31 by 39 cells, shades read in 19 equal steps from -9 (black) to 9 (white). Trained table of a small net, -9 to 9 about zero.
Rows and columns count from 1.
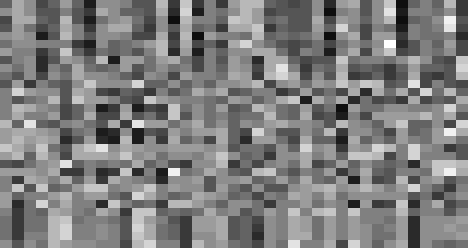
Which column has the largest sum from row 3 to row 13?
29
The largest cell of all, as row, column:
6, 33
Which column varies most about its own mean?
12
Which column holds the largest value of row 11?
35
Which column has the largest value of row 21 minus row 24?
38
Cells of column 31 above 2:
4
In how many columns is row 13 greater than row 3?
18
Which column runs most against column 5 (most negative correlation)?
16
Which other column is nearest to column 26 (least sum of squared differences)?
19
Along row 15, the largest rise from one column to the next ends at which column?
15
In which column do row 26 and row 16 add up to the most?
34
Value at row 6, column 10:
-2
